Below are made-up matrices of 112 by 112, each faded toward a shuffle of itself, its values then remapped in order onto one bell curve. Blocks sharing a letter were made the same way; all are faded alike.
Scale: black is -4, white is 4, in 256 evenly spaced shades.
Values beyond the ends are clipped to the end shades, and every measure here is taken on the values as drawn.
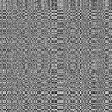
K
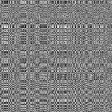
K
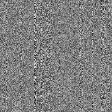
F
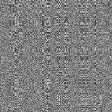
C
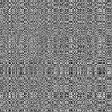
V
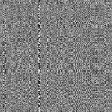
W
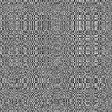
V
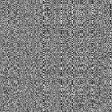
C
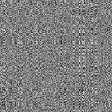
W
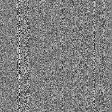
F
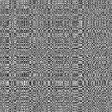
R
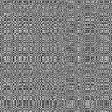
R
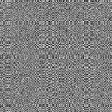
R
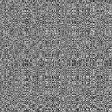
W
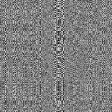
C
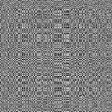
K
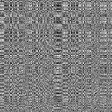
R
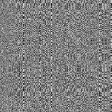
C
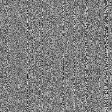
F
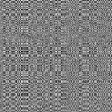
K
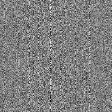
F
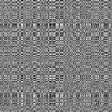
K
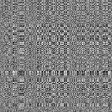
V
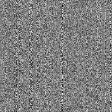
F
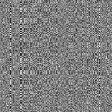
C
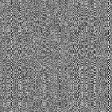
C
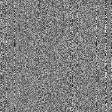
F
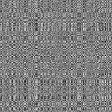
V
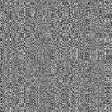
W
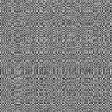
V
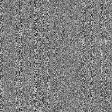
F
